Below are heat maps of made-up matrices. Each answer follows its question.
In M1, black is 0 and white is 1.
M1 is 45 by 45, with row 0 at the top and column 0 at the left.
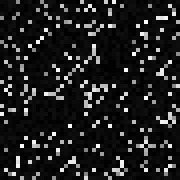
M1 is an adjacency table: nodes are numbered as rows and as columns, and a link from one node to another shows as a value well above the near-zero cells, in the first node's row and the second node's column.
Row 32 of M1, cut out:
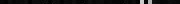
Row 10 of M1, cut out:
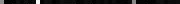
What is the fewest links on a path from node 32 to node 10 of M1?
4
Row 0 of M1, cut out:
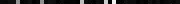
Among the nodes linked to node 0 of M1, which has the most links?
node 4
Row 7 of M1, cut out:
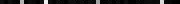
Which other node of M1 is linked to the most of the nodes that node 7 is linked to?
node 36
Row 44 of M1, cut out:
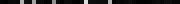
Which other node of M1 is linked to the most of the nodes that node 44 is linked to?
node 23
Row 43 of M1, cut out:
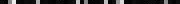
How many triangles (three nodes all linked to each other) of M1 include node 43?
7
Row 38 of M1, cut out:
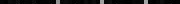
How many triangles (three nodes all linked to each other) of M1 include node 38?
0
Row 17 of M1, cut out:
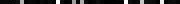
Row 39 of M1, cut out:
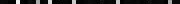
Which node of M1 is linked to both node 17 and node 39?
node 18
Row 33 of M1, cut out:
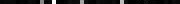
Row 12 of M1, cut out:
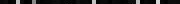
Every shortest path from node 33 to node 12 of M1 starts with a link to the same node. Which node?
node 13
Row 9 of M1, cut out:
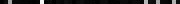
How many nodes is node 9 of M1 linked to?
5
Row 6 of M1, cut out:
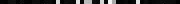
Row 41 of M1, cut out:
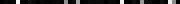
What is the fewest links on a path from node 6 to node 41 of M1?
2
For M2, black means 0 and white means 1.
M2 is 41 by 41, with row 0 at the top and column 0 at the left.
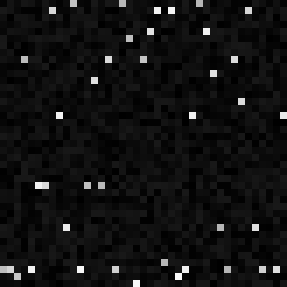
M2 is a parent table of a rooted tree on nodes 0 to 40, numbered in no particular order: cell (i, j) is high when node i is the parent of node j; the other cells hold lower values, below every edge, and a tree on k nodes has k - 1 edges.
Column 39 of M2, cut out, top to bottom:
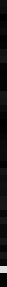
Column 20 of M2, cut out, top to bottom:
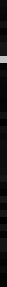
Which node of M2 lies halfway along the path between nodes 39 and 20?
16
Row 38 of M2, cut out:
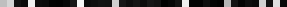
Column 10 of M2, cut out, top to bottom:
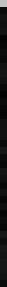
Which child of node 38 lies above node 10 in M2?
0
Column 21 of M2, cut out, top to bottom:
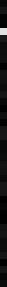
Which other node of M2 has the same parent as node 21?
29
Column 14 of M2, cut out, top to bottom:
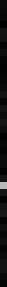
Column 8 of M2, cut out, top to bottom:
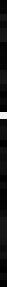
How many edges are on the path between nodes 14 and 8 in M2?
4
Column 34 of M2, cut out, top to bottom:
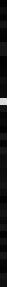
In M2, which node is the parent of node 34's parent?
26
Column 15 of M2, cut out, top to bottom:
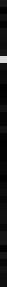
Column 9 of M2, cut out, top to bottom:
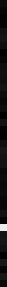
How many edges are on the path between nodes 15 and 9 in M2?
5
